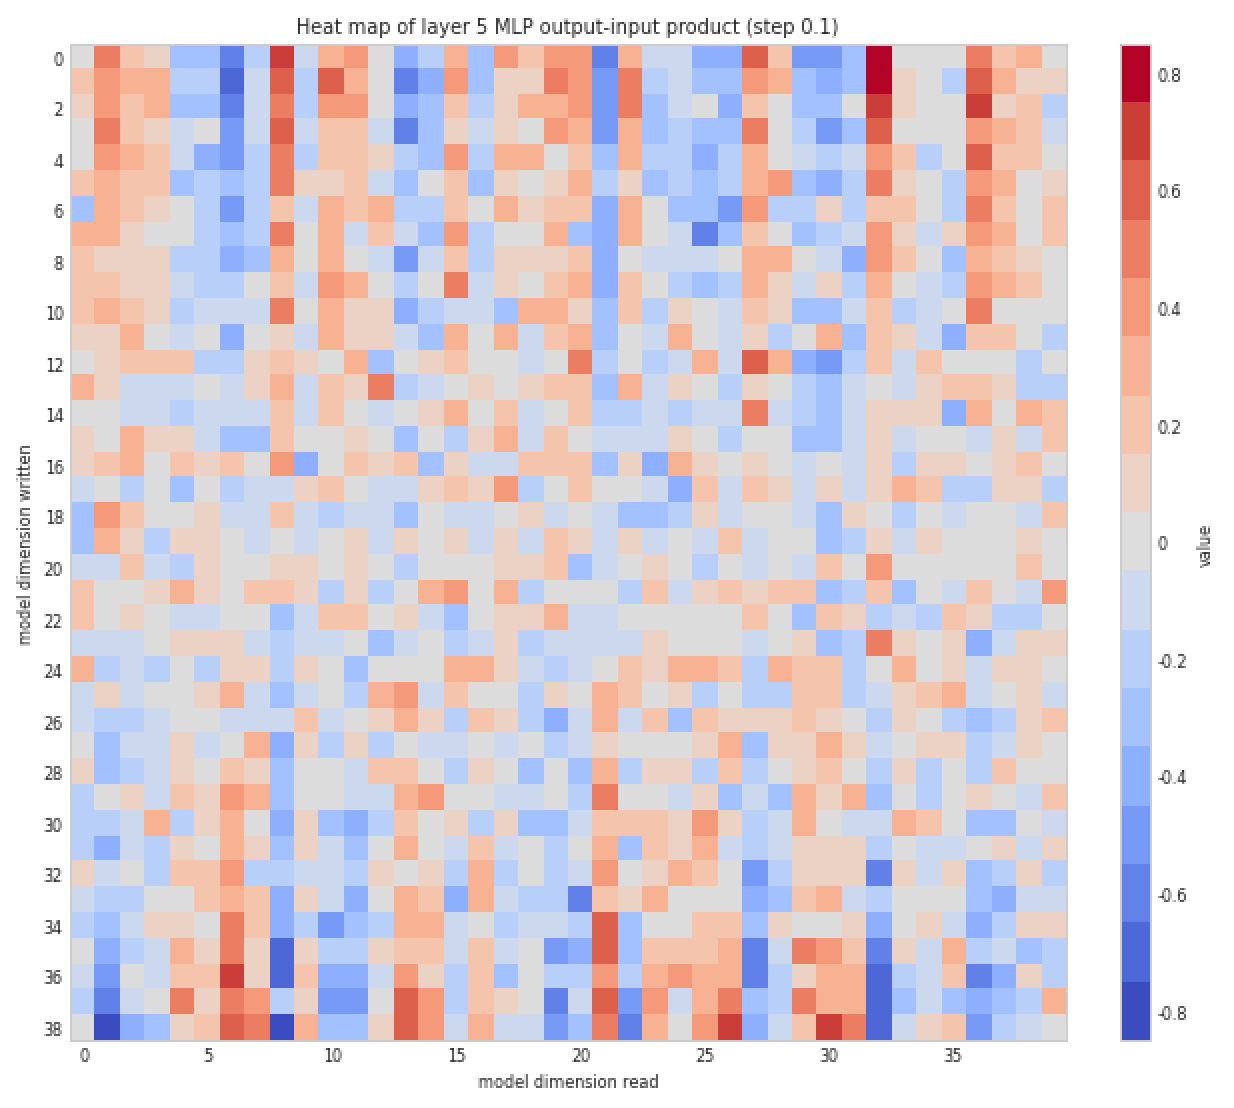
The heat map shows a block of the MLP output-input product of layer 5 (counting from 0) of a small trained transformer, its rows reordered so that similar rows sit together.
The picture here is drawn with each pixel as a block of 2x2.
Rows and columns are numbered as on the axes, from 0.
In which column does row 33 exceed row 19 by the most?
30
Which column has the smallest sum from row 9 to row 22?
21
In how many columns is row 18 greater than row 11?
14
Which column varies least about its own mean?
34
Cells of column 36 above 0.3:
10
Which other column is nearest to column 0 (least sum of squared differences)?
28
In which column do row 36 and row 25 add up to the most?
6
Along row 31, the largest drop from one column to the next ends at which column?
22
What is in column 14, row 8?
-0.1
